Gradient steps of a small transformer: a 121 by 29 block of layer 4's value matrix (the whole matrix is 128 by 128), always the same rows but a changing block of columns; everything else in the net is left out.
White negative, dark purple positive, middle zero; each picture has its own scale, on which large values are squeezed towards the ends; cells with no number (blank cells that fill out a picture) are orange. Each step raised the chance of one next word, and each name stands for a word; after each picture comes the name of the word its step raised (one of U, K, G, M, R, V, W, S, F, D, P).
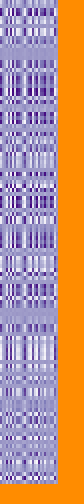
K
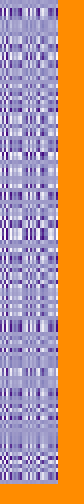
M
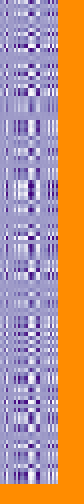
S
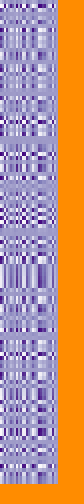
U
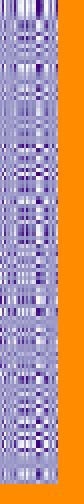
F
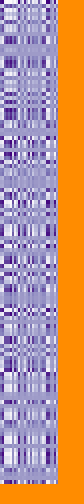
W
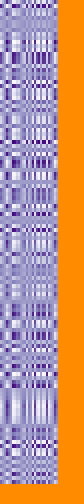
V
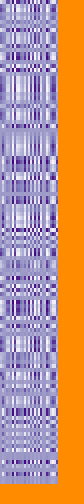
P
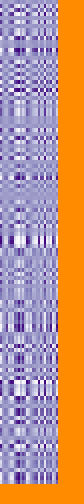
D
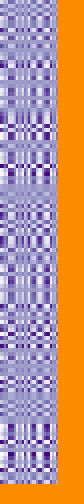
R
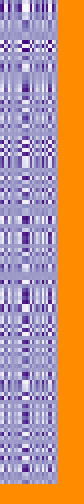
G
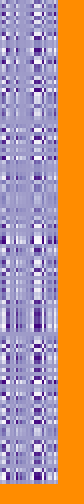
D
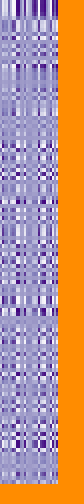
F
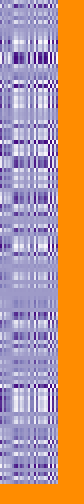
V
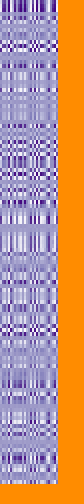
G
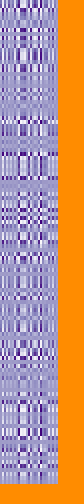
U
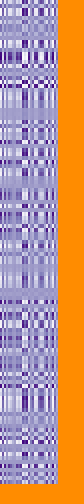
V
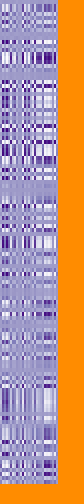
V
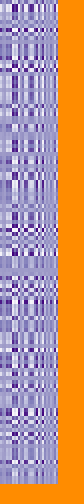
P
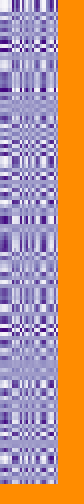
G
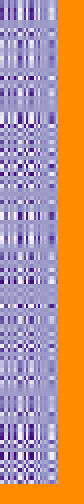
R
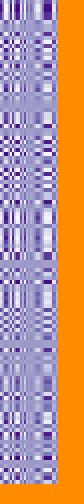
G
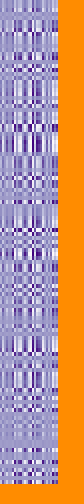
P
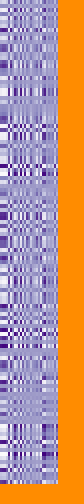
R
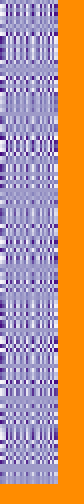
D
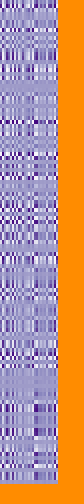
U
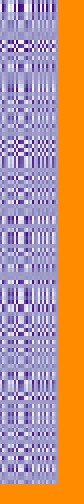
G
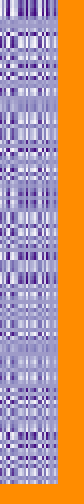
S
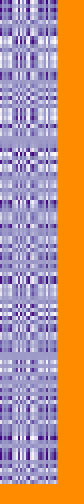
W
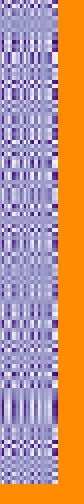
V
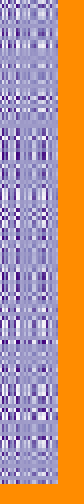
M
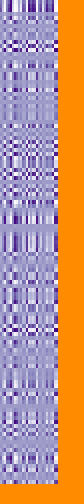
G
